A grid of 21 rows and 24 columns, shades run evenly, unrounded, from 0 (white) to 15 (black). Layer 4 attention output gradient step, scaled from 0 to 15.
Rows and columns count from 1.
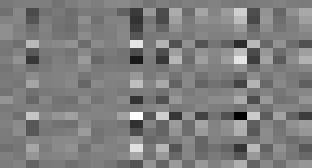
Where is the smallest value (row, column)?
15, 11
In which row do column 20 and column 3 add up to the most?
8
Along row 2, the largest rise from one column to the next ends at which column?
20
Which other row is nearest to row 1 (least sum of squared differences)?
14
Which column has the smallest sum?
19
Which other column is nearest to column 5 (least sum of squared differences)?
6
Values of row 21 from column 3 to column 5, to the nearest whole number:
9 8 8
